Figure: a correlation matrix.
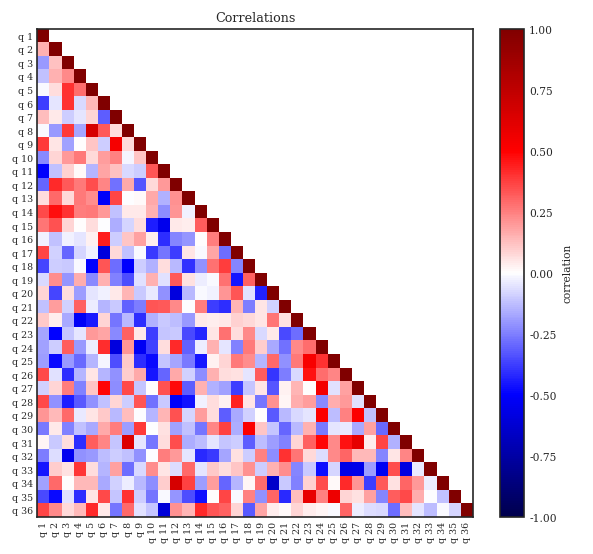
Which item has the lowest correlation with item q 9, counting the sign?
q 24
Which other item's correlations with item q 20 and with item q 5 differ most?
q 12
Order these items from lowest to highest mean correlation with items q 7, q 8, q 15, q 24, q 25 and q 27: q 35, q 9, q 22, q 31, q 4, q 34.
q 4, q 9, q 22, q 34, q 35, q 31
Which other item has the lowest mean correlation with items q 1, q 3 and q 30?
q 32
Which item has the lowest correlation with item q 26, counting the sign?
q 33
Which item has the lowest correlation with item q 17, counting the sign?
q 6
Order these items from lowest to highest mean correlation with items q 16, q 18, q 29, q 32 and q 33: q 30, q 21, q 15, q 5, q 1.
q 1, q 5, q 21, q 15, q 30
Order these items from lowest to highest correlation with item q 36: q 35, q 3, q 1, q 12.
q 35, q 3, q 12, q 1
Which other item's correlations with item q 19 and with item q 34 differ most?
q 16
